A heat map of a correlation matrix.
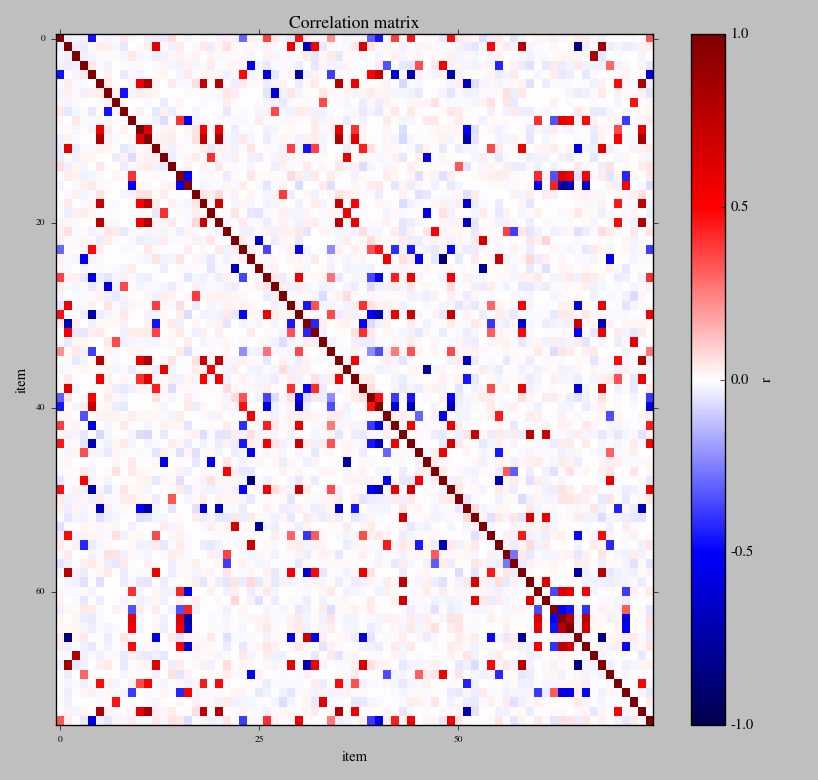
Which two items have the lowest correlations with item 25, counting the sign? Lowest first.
53, 22
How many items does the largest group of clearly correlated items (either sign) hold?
12
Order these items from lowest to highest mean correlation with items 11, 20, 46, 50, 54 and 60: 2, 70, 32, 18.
2, 32, 70, 18
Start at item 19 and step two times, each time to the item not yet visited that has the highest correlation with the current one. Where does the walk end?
13
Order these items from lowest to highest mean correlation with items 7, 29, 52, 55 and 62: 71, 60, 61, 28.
60, 28, 71, 61
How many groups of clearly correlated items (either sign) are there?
14
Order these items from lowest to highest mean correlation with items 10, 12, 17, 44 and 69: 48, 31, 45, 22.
31, 22, 45, 48
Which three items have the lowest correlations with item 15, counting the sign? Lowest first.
16, 71, 62
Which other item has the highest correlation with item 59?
43
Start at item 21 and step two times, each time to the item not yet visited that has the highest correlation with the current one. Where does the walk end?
56
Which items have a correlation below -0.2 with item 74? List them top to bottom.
4, 23, 39, 40
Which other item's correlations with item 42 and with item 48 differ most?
24
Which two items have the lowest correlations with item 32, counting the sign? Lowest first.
65, 31
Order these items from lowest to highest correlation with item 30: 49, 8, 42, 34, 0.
8, 34, 0, 42, 49
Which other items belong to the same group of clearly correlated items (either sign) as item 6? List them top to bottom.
8, 27
